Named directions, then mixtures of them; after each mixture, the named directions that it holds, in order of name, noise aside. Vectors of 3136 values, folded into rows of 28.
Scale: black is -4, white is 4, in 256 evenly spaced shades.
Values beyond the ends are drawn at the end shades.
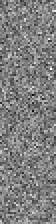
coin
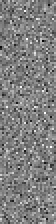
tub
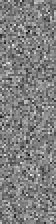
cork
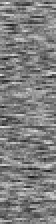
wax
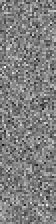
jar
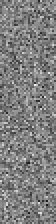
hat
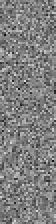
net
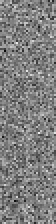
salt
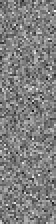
coin, cork.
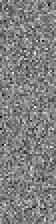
cork, jar, tub.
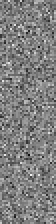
cork.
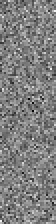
coin, cork.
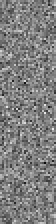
net, tub.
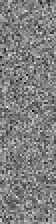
coin, salt, tub.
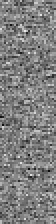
cork, wax.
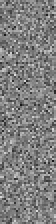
net.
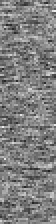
coin, wax.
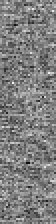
hat, wax.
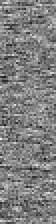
jar, wax.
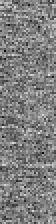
salt, wax.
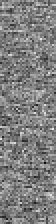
net, tub, wax.
